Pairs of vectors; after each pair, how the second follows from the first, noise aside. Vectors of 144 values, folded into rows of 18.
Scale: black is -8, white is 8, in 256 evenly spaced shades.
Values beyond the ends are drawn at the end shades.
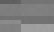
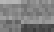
negated, scaled up.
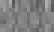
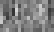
wrapped around, negated, scaled up.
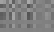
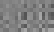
reversed.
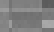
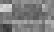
reversed, scaled up.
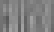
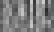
reversed, scaled up.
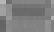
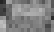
negated, scaled up.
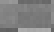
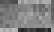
negated, scaled up.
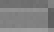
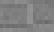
wrapped around, negated, shrunk.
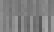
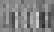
wrapped around, negated, scaled up.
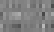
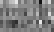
wrapped around, negated, scaled up.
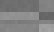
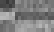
reversed, negated, scaled up.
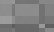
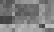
negated, scaled up.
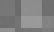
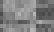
wrapped around, negated, scaled up.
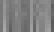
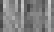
reversed, scaled up.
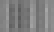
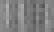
reversed.
